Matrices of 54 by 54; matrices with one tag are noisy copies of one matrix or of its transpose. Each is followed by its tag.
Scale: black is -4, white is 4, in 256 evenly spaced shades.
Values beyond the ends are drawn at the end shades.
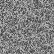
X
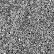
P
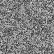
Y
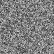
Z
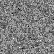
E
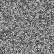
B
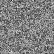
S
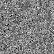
S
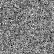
S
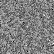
X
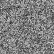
P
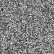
E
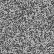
Z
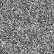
B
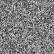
E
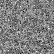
X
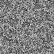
X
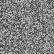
B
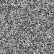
P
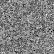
B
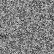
X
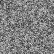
P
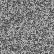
S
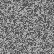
E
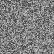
E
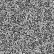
S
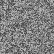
P
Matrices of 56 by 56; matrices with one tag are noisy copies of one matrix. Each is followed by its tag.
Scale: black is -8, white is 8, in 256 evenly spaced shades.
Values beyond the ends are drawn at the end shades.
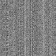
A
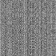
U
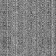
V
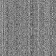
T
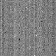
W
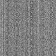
T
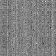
V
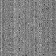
W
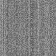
T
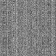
V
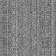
V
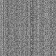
T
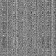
V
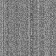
T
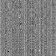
U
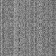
W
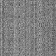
W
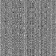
U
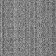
W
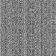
U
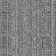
V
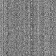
T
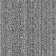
U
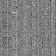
V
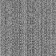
U
